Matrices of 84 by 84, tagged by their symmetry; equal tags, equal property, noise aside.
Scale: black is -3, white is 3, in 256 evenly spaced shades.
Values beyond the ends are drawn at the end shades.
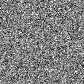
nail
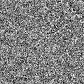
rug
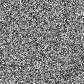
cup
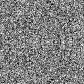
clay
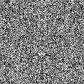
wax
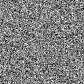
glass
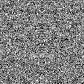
wax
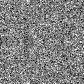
clay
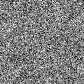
glass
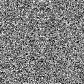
wax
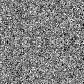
clay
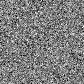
cup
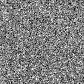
glass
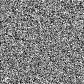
glass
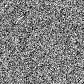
cup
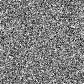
nail
